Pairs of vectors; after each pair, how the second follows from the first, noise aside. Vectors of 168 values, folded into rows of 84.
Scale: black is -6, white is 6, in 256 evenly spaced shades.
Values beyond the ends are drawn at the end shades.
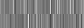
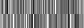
reversed, scaled up.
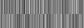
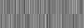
shrunk.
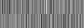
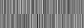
reversed, negated.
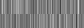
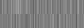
shrunk.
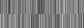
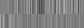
partly zeroed.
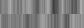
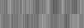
shrunk.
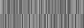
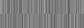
shrunk.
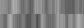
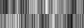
reversed, negated, scaled up.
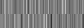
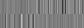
negated, partly zeroed.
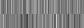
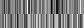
reversed, scaled up.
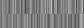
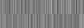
shrunk.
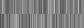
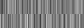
wrapped around, negated.
